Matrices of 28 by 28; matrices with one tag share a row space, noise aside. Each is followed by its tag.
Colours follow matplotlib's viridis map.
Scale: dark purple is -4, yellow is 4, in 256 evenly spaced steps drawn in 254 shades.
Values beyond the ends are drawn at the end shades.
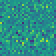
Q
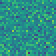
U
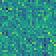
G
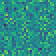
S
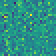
S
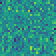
Q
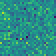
U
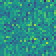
U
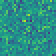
G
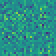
S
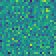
Q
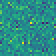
Q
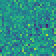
Q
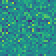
G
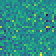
U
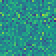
G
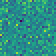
G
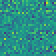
U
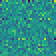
G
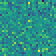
G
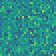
Q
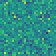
S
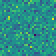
Q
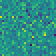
G
